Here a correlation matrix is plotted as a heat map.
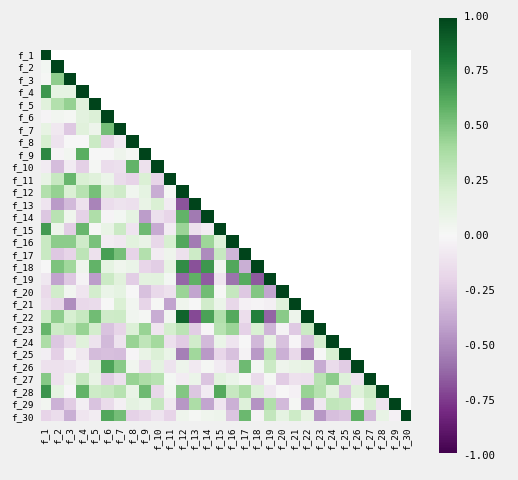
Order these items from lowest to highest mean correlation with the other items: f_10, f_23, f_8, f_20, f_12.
f_10, f_20, f_8, f_23, f_12
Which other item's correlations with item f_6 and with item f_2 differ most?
f_17
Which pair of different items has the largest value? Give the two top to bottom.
f_12, f_22
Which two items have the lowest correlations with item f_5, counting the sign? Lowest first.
f_13, f_19
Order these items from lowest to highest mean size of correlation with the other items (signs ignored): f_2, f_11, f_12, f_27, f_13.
f_11, f_27, f_2, f_13, f_12
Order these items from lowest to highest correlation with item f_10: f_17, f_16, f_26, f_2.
f_2, f_16, f_17, f_26
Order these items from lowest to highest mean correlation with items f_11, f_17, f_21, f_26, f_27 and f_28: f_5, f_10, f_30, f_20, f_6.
f_20, f_10, f_5, f_30, f_6
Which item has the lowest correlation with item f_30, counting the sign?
f_23
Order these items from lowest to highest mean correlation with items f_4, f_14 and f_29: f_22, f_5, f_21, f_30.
f_30, f_21, f_5, f_22
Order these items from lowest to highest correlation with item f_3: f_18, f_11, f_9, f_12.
f_9, f_12, f_18, f_11
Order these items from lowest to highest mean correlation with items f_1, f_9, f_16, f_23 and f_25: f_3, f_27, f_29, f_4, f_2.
f_29, f_2, f_3, f_27, f_4
